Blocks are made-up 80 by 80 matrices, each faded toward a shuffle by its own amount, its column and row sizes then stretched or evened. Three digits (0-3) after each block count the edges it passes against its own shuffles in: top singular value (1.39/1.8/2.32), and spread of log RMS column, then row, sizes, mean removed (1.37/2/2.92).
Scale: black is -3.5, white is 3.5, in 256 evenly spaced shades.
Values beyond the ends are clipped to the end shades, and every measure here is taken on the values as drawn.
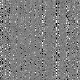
2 3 0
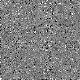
0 2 2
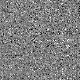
0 1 2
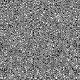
2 1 0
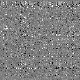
1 2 2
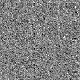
1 1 0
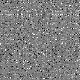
2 0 2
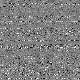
1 0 3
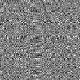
3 0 2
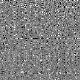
2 2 2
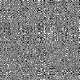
2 2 2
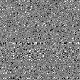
2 0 2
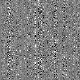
1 3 1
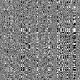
3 3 1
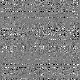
1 2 3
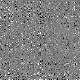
0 2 2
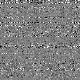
1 0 3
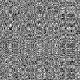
3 1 0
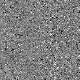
0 2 1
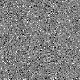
2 1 1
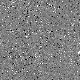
0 1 1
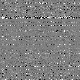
2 1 3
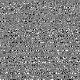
0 0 3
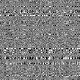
3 1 3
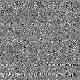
2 0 2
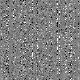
1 3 0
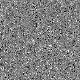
0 1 0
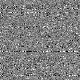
2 0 2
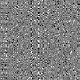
3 2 0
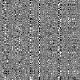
3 3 1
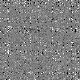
0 2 2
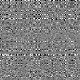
3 2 3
